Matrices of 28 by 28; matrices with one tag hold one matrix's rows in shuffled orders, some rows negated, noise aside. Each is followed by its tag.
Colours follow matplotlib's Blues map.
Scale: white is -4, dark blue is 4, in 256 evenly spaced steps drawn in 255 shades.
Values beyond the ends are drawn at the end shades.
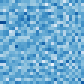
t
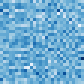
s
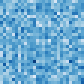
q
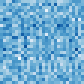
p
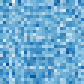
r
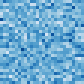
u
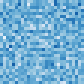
r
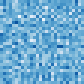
p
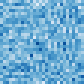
s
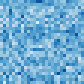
r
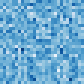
q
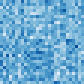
r
